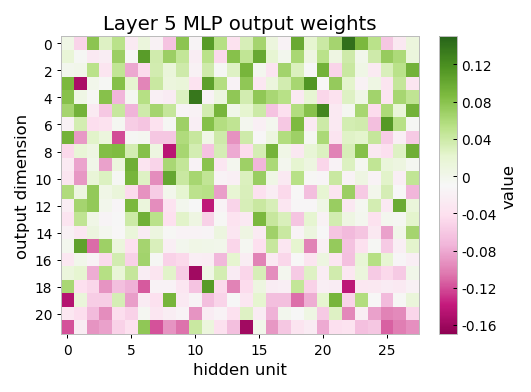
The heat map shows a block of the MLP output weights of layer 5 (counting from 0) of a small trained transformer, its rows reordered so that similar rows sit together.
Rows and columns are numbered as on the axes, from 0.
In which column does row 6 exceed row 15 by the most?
25
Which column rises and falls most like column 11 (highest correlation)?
18
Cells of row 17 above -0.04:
19
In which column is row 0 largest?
22
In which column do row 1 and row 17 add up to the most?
15
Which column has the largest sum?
11
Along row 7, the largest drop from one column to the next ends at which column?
1
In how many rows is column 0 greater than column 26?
10
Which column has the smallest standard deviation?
17
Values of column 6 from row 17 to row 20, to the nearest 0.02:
-0.02 -0.12 -0.02 0
